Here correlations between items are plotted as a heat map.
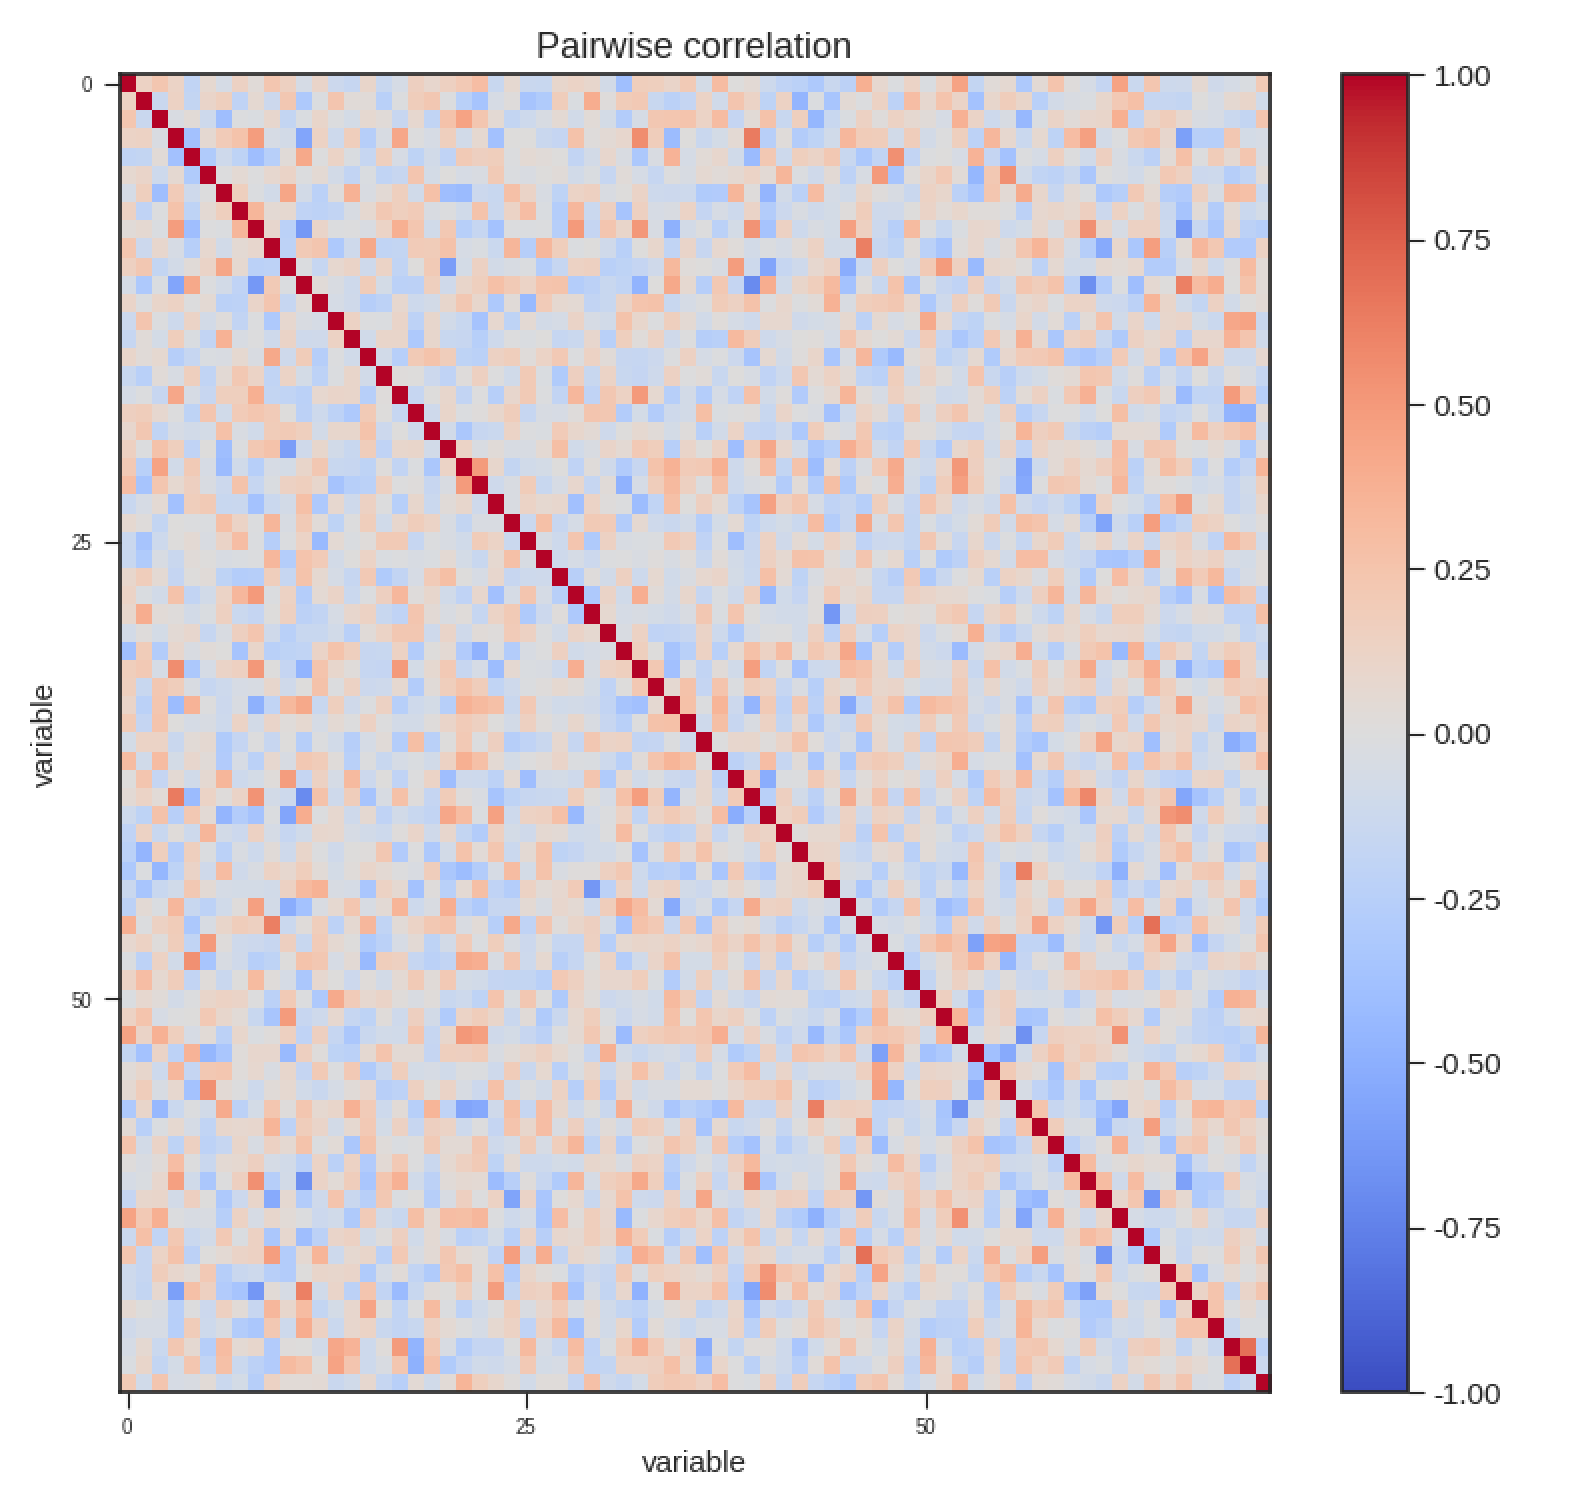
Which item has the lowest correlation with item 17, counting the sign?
66
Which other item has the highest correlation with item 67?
15
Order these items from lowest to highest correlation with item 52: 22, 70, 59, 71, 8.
70, 8, 59, 71, 22
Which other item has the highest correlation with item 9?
46
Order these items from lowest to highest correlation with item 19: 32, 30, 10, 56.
30, 32, 10, 56
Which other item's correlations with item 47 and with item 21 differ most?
53
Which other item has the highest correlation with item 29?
1
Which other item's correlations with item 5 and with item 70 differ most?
69
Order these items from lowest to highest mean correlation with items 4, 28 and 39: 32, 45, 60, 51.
51, 45, 32, 60
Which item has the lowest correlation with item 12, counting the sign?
25
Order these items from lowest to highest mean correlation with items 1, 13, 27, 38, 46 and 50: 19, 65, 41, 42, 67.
42, 65, 41, 67, 19
